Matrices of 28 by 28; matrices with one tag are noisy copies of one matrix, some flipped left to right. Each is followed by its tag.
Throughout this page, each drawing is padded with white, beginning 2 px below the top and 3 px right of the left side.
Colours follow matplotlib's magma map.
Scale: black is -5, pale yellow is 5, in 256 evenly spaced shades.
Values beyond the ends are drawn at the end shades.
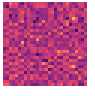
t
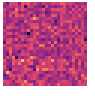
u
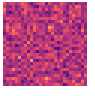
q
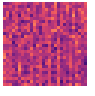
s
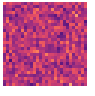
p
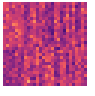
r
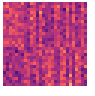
r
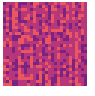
s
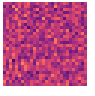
u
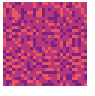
t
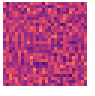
p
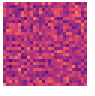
q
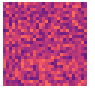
u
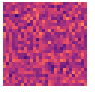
p
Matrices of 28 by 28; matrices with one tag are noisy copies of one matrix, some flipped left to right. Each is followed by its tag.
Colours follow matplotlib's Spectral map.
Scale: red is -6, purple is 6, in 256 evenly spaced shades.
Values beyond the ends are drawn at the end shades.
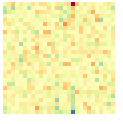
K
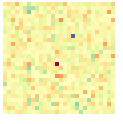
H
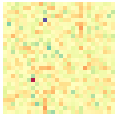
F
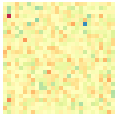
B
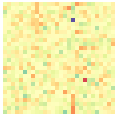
F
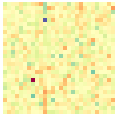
F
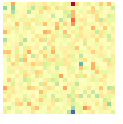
K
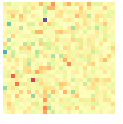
F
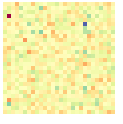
B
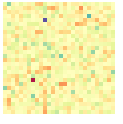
F
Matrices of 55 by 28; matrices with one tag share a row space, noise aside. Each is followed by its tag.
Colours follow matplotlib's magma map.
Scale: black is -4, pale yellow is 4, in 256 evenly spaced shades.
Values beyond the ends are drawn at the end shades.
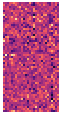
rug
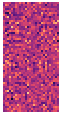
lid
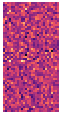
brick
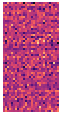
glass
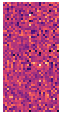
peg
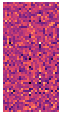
peg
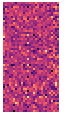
rug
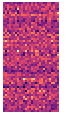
glass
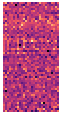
glass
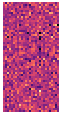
peg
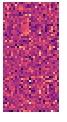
peg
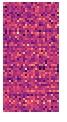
glass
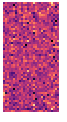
rug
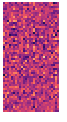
rug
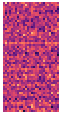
glass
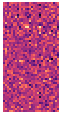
peg
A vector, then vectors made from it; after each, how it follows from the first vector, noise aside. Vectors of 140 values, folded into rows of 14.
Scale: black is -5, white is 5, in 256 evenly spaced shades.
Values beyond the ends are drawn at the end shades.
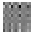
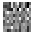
wrapped around, negated, scaled up.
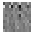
partly zeroed.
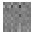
shrunk.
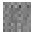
shrunk.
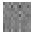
shrunk.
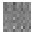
reversed, negated, shrunk.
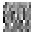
wrapped around, negated, scaled up.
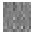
reversed, negated, shrunk.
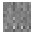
reversed, negated, shrunk.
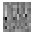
wrapped around.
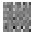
reversed.
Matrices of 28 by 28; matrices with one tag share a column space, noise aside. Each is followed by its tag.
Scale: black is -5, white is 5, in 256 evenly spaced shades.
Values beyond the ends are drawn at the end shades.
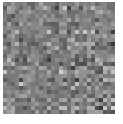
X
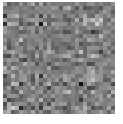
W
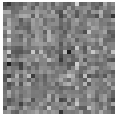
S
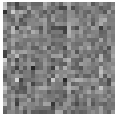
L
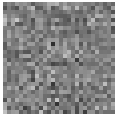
W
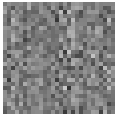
L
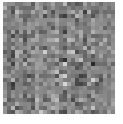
S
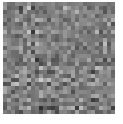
X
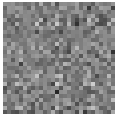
W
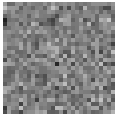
W
